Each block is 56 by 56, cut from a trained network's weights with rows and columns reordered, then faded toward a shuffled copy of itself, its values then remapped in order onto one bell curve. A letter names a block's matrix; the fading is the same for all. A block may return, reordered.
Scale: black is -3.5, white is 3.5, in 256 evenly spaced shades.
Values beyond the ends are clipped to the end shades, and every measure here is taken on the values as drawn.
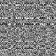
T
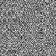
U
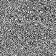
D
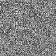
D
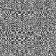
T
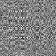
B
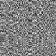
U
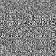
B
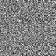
U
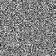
D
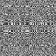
T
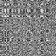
B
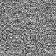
U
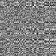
T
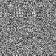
U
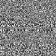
B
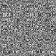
B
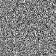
D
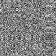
U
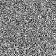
D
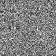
D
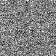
D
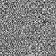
U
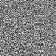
U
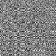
T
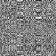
B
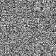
D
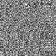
U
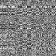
T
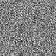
U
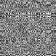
T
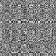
T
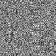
U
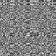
T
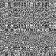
T
